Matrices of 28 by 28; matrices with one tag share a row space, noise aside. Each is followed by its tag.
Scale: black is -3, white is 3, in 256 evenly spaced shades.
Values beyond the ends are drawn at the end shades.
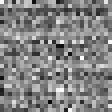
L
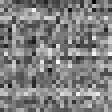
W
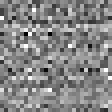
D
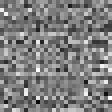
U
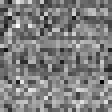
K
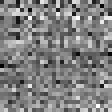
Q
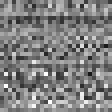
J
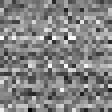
J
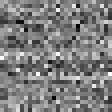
Q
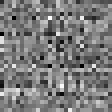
L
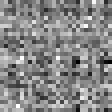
Q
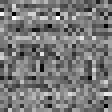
W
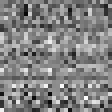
D
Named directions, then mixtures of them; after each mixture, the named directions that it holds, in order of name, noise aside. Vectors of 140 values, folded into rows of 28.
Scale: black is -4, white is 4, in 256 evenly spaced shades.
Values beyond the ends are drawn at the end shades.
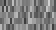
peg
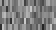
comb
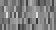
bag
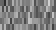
peg.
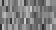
comb.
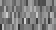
bag, comb.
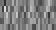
bag, peg.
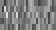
bag, peg.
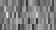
bag.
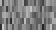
comb.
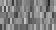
peg.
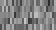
bag, peg.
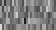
comb, peg.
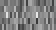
bag.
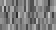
bag, peg.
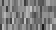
comb.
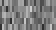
comb.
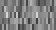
bag.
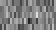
bag, peg.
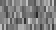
bag, peg.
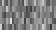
comb.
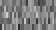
bag, comb.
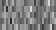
comb, peg.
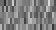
peg.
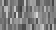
bag, comb.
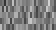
peg.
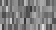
comb.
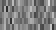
comb, peg.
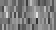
bag.
